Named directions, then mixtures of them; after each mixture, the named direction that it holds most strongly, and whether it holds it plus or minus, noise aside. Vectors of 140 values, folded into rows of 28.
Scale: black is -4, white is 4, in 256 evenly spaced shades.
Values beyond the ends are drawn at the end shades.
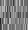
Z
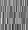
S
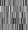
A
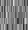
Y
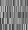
Z, plus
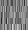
S, minus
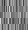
Z, minus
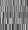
S, plus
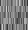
Y, plus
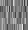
A, minus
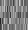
Z, plus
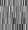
A, plus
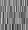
S, plus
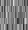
Y, plus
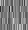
A, minus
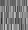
S, minus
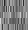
Z, minus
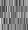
Z, minus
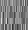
S, plus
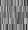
Y, plus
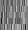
S, minus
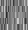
Y, minus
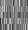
Z, plus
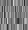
Y, plus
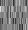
A, plus
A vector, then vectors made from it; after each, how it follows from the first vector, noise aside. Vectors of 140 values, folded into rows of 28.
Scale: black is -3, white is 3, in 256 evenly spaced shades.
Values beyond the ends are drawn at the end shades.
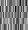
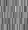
negated, shrunk.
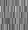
negated, shrunk.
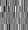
negated, partly zeroed.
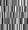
negated.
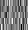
reversed, negated.
